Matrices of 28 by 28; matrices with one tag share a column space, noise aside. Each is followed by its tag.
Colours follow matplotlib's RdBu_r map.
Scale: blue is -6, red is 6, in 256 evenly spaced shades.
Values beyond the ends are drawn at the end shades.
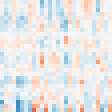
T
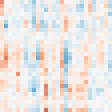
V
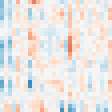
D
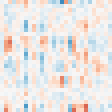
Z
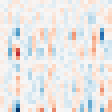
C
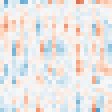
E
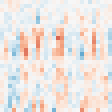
C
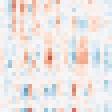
V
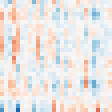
D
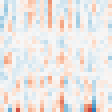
T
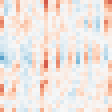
V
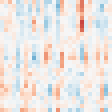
V
